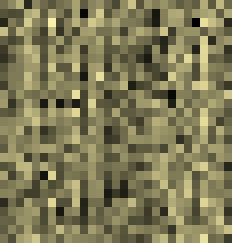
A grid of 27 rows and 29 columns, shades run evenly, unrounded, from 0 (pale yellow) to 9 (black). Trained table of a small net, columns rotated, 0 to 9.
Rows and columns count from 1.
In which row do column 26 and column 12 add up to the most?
25
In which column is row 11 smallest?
10
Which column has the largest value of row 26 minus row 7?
22
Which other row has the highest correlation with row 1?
15
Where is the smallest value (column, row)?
7, 3
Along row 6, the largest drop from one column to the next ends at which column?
26
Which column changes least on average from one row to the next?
12
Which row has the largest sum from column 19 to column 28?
11
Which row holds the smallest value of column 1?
4
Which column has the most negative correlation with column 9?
23
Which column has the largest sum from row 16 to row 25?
14
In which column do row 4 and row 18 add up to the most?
6
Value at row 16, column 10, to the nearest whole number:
2
